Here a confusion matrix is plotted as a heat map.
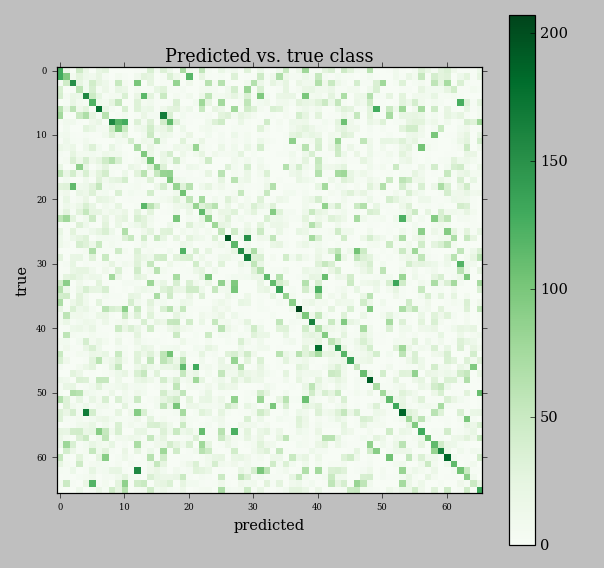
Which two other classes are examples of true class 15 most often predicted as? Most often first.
3, 35
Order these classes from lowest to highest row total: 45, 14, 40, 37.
14, 40, 45, 37
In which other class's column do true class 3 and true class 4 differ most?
13
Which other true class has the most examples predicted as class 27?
56
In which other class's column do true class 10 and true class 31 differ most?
58
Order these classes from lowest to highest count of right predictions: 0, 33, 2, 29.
33, 0, 2, 29
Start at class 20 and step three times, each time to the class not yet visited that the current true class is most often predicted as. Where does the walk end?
52
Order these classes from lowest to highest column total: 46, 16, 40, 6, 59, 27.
46, 59, 6, 27, 16, 40
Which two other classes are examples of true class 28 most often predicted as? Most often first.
19, 46
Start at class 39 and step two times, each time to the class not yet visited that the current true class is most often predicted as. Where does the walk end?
17
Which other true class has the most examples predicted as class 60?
25
